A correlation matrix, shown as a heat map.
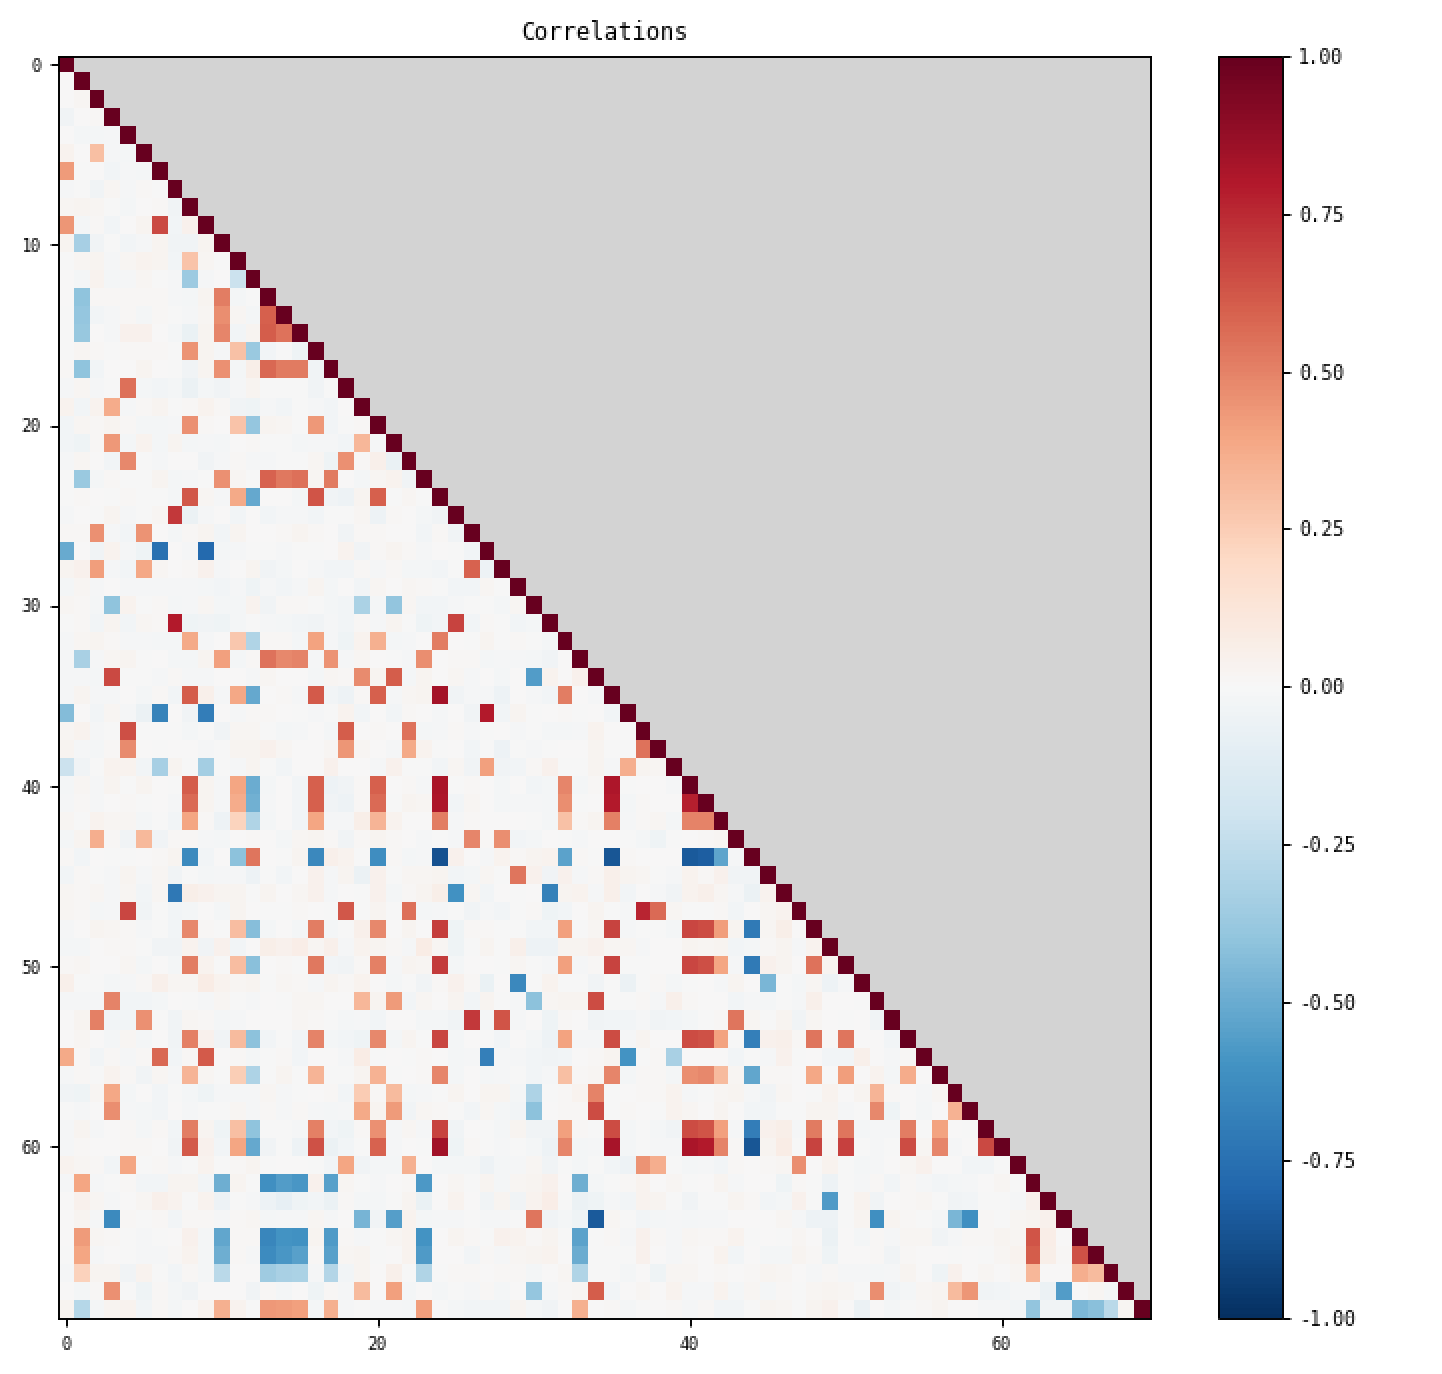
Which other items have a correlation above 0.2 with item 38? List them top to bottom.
4, 18, 22, 37, 47, 61
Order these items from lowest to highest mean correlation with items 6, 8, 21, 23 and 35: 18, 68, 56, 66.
66, 18, 68, 56
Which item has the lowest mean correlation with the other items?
44
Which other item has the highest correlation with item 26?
53
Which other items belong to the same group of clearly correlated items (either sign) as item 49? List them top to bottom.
63
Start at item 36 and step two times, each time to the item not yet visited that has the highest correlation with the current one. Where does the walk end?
39
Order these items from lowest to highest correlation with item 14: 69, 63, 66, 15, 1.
66, 1, 63, 69, 15
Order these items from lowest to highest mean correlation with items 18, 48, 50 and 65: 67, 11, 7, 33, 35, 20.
33, 7, 67, 11, 20, 35
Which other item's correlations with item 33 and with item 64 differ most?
34
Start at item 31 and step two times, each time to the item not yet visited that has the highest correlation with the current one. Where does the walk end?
25
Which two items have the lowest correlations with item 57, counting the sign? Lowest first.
64, 30
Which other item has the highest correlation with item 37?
47
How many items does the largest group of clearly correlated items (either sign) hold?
18
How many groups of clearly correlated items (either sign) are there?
9
